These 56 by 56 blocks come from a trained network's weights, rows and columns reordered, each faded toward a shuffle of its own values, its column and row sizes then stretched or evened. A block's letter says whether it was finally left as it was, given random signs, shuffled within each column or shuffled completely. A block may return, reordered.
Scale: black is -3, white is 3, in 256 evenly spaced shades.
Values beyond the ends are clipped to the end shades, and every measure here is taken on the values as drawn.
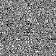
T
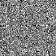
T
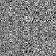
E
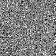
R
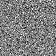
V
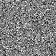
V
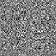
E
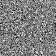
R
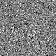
V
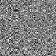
E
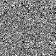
T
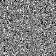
R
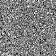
R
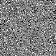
R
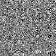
T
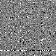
T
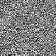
E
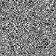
E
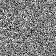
V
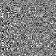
E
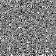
T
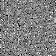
R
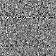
T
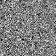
R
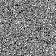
V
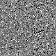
R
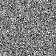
V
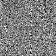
R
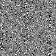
R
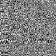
E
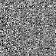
T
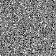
R
